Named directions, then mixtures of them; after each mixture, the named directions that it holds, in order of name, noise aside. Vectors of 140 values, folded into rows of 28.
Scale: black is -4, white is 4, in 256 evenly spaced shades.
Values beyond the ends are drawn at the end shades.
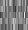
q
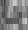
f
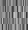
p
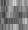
f.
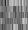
f, q.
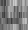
f.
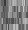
f, p.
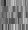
f, p.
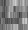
f.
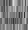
f, q.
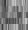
f, p.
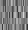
p.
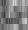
f.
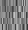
p.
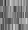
f, q.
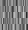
p.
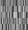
p.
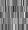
p, q.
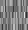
p, q.
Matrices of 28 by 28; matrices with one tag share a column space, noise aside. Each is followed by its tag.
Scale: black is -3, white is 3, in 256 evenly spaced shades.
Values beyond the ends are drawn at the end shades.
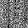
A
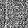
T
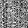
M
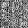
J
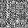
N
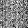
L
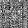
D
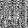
T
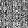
J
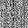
M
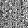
J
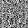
N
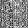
J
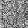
N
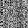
M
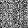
N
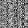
T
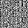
M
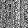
N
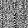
D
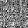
J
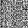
J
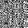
N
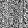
N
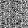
N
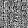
J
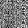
L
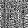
D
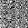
L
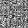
T
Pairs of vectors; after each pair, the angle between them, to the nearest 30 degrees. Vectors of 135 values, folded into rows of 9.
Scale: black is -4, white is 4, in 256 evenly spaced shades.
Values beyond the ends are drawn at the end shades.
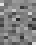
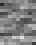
120 degrees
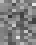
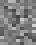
90 degrees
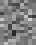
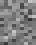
150 degrees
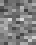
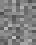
60 degrees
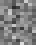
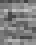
120 degrees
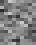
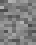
30 degrees
